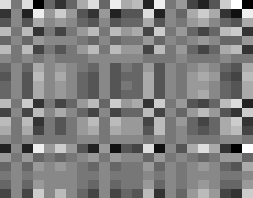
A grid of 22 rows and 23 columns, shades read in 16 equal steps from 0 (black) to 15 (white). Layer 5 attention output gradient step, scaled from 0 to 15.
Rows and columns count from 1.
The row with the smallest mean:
17
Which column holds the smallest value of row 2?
22
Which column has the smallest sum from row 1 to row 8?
23
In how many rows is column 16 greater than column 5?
1
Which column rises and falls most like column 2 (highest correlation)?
16
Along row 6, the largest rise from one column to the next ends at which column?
15
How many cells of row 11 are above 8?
6
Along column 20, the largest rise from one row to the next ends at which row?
2
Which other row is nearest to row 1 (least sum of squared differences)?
12
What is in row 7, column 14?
7
